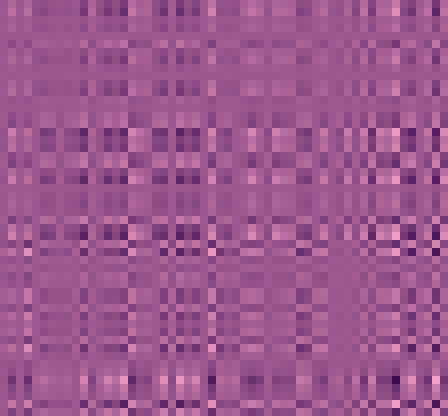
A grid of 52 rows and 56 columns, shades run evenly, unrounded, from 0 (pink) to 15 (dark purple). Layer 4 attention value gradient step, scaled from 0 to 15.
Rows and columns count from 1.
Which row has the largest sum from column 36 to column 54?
48
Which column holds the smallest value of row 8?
50
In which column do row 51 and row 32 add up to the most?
55
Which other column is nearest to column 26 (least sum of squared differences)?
42
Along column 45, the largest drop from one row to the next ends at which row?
52
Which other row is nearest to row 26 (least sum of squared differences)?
22
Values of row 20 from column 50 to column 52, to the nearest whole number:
10 6 5
